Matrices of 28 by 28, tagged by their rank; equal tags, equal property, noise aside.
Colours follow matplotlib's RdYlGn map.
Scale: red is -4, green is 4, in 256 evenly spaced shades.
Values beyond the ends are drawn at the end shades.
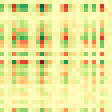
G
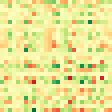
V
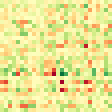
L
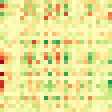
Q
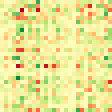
L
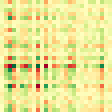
G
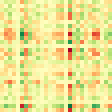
Q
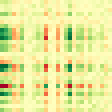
G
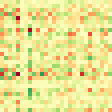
V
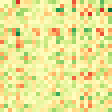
L
